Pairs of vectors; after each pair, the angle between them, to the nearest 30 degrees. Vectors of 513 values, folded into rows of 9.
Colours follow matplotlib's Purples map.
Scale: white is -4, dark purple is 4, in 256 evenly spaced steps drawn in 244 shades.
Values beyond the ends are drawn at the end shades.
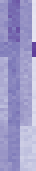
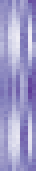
120 degrees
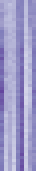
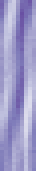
60 degrees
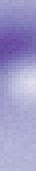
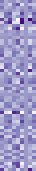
90 degrees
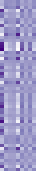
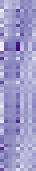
150 degrees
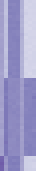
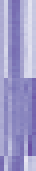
30 degrees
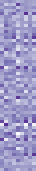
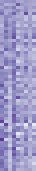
30 degrees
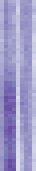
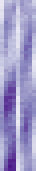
30 degrees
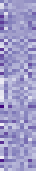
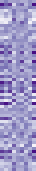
120 degrees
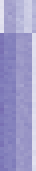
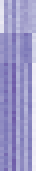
30 degrees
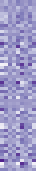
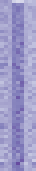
120 degrees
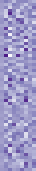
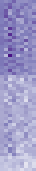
120 degrees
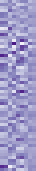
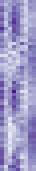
120 degrees
